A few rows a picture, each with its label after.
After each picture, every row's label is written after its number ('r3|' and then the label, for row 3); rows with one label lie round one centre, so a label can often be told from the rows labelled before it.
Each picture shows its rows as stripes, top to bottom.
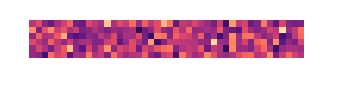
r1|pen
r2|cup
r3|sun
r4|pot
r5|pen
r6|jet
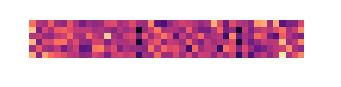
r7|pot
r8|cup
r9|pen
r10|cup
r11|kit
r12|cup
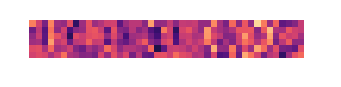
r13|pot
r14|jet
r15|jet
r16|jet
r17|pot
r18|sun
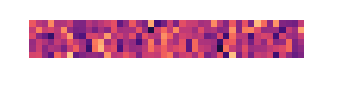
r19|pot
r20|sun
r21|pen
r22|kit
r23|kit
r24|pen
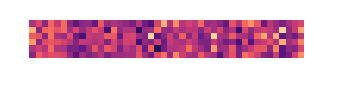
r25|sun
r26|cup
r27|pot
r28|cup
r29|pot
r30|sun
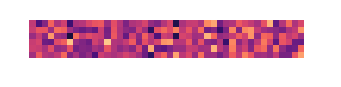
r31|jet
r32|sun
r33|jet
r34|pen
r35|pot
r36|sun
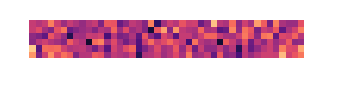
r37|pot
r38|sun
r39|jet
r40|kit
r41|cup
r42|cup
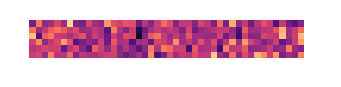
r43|pen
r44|cup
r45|cup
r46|sun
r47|kit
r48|pot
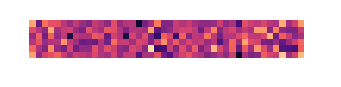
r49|cup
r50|pot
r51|jet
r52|sun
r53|pot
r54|cup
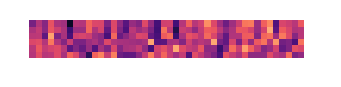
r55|jet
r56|jet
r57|jet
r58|pot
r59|sun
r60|kit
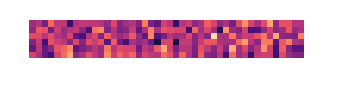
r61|jet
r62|kit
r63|pot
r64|jet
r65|pen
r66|pen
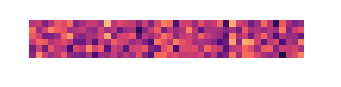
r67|pen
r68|cup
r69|pen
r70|sun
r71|jet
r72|sun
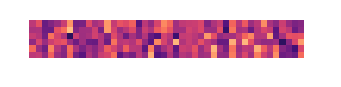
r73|pen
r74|pen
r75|jet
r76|sun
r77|pot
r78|pot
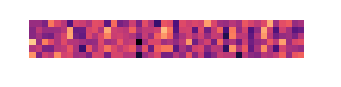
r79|jet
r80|pen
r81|pen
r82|cup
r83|pen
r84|cup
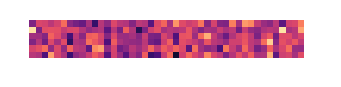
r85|sun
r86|cup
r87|jet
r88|jet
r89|kit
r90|jet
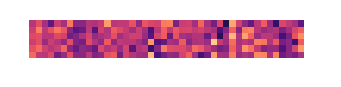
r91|pen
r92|sun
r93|sun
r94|pot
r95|sun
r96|pot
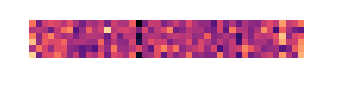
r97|cup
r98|pen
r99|cup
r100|cup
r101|sun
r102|cup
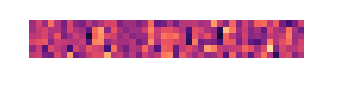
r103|pot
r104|kit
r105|kit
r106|kit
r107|jet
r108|pen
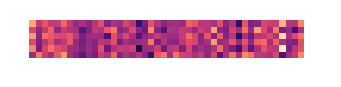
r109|cup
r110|pot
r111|cup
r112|pot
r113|cup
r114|sun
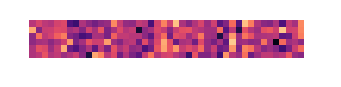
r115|sun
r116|cup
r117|sun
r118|pen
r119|sun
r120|kit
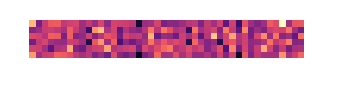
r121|cup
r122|kit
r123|pot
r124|kit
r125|pen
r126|cup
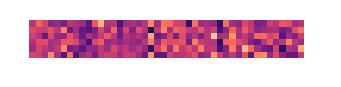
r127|kit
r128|sun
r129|pot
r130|kit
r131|sun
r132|pot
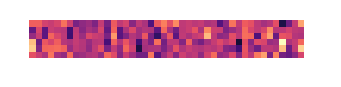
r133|sun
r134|jet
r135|jet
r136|cup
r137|cup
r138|pot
